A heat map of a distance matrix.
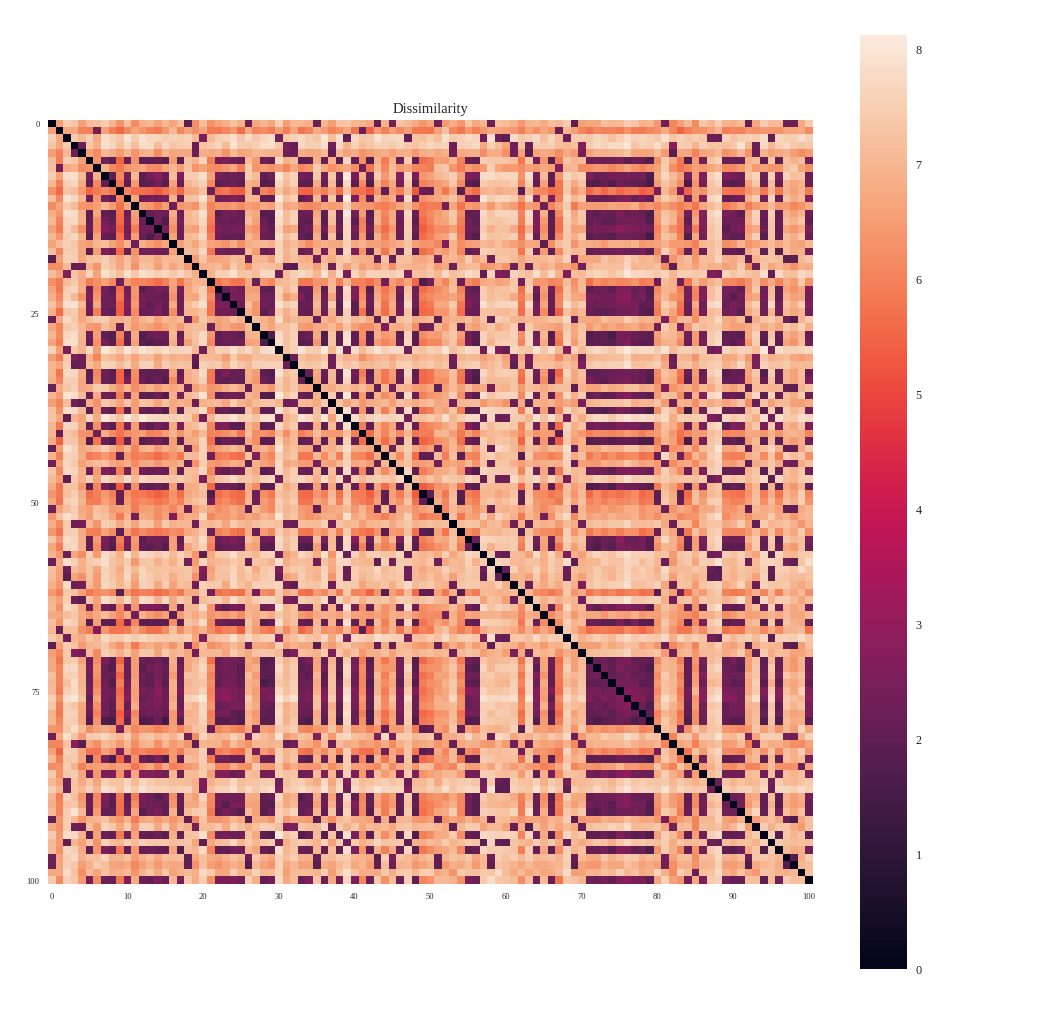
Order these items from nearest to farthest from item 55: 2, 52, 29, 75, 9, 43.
29, 75, 9, 52, 43, 2
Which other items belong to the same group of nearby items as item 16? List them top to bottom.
11, 52, 65
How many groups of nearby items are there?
8
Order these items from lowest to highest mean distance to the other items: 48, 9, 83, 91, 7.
48, 91, 7, 9, 83
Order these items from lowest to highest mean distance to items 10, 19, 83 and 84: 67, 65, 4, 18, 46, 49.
46, 49, 4, 67, 65, 18
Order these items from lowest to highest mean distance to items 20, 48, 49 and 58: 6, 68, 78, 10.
78, 10, 68, 6
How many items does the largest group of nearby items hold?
44
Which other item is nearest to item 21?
49
